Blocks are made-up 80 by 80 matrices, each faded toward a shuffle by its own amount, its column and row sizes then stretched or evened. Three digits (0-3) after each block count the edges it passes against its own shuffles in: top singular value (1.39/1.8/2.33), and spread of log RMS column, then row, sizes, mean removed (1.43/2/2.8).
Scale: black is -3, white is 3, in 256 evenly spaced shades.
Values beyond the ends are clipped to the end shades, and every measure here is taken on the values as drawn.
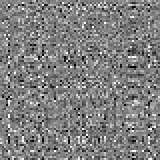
3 2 2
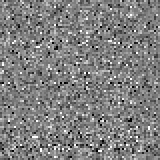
1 1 2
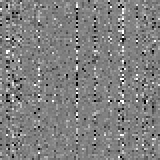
2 3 1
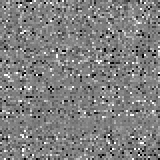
0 1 3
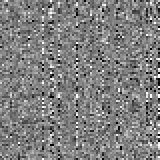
2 3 0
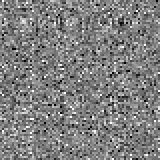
2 1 0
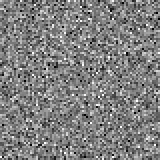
0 0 0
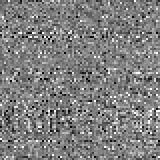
2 0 3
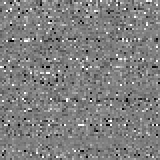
0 1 3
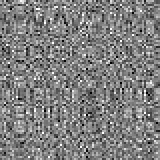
3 1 0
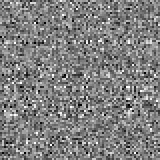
2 0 2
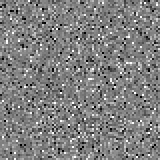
2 0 0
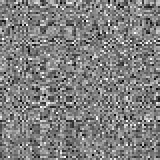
3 0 2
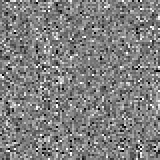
2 2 1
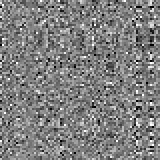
3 2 1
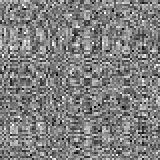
3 1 0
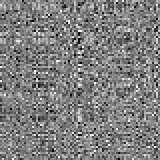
3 2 0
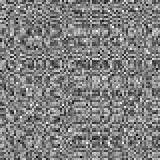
3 0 1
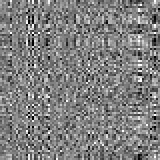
3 3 1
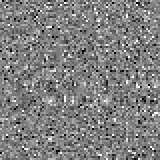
2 1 1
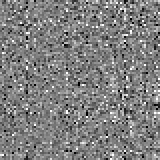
2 2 1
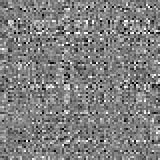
3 1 3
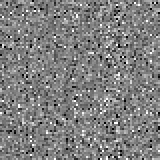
1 2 1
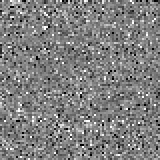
1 0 2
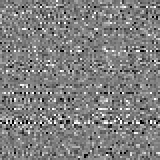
3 0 3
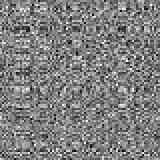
3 0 2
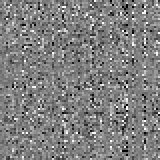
0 3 2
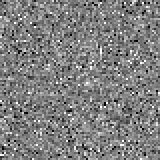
0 0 1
